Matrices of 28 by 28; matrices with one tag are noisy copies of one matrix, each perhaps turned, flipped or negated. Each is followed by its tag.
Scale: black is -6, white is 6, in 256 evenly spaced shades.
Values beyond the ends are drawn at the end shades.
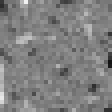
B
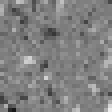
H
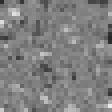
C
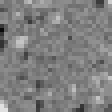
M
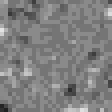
M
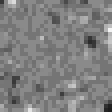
M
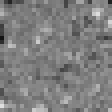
C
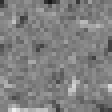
B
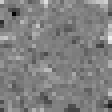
C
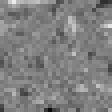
B
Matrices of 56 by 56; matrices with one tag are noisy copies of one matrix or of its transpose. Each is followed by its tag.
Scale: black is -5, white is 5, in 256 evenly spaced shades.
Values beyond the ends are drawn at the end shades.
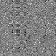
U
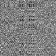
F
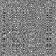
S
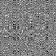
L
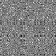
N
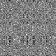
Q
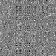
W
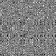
N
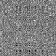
W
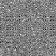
W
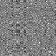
U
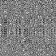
F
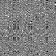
L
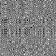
F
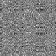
Q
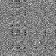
U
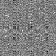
L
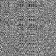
F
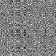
U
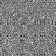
N
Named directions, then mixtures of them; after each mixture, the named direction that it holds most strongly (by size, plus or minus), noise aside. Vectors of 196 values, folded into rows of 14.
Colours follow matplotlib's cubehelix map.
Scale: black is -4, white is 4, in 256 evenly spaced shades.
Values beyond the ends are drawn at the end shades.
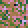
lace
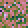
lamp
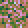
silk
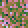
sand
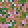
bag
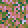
lace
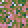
bag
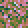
silk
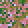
bag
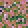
lamp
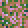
sand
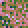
sand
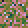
bag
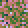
sand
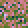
lamp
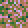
silk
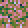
silk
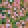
silk
